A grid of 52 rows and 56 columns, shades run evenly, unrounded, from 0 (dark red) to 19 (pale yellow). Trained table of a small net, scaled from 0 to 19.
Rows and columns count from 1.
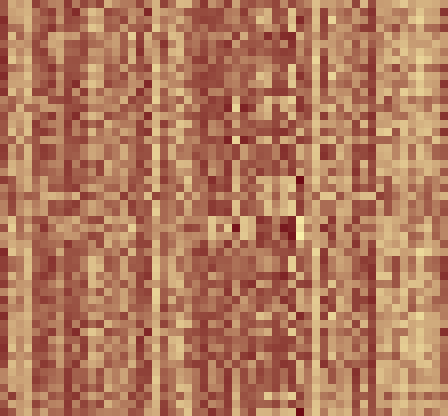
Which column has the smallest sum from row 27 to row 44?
47
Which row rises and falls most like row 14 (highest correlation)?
18
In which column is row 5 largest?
17
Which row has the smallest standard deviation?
39
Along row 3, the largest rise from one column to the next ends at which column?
42
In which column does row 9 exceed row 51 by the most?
37
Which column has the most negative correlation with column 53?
1
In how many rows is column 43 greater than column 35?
51
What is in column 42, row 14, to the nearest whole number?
15
